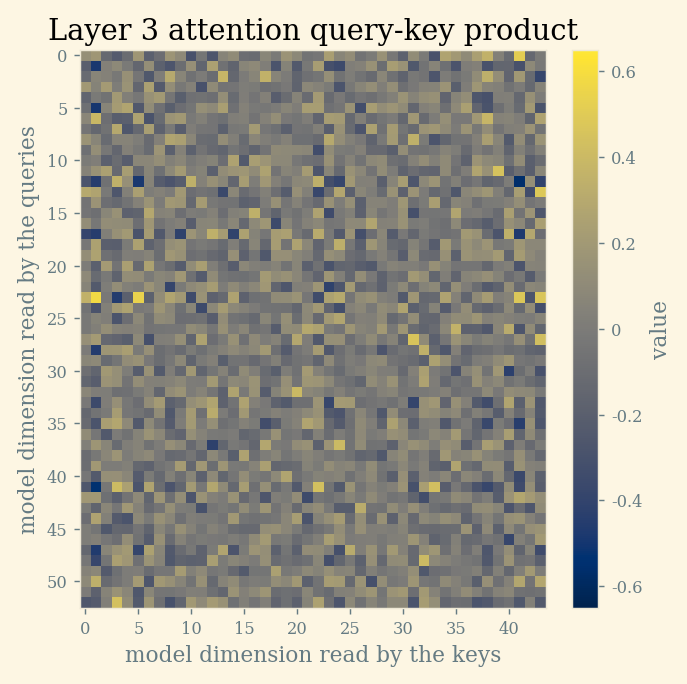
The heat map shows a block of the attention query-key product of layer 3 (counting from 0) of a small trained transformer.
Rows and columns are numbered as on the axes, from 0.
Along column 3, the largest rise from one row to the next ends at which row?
24
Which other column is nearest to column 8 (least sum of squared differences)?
38
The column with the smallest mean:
1
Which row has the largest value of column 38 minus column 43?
2
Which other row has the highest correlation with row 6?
23
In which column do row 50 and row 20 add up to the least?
27
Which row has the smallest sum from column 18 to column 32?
20
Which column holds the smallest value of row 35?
41
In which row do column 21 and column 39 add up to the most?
11
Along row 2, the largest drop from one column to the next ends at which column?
14
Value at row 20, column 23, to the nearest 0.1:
-0.3
